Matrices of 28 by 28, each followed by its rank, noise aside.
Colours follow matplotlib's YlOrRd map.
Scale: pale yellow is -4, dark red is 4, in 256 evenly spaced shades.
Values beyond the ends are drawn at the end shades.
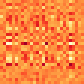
two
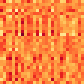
two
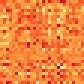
four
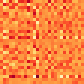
two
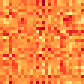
four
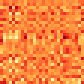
four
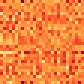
four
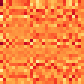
three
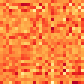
four
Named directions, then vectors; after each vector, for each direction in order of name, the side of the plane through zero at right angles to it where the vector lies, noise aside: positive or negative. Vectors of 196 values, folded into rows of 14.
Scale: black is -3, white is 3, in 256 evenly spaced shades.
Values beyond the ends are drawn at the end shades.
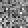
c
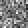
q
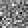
negative, positive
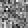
positive, positive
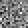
positive, negative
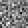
negative, positive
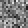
positive, positive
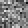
negative, negative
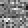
positive, positive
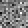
positive, negative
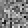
negative, negative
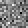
negative, positive
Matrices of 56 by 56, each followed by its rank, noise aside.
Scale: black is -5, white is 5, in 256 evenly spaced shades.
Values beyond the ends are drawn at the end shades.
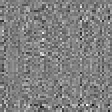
six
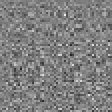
five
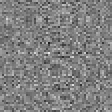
six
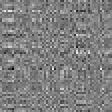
three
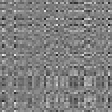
two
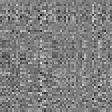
five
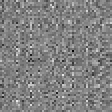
five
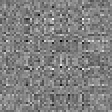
three
